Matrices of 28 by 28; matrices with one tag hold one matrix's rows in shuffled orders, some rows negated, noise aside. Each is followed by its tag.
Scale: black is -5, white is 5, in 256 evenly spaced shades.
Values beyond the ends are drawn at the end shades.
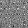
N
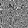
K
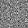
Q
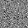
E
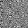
K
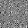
Q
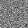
Q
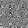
K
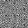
N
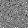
Q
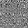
N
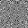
Q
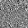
Q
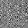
Q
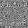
N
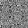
K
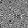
K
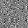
E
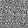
N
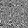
K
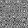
N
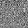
N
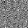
E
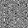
E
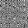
N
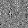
Q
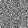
Q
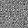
N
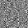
E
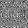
N
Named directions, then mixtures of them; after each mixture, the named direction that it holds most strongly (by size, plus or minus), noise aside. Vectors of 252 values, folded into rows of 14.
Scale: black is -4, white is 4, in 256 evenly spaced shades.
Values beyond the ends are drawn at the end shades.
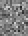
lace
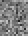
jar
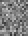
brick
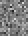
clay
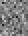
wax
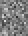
wax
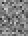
wax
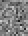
jar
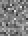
clay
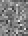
jar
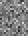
clay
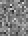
clay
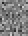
brick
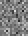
clay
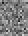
jar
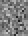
jar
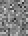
clay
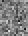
jar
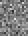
clay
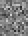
lace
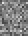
brick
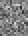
lace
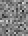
jar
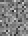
clay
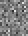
clay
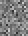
clay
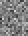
clay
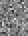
clay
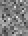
wax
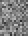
brick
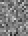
brick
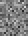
clay
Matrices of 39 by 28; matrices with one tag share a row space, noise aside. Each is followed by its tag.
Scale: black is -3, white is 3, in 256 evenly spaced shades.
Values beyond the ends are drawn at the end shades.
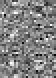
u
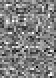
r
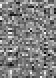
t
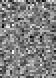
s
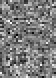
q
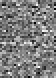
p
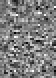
u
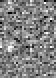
t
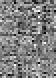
p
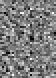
s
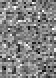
p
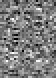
u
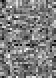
q
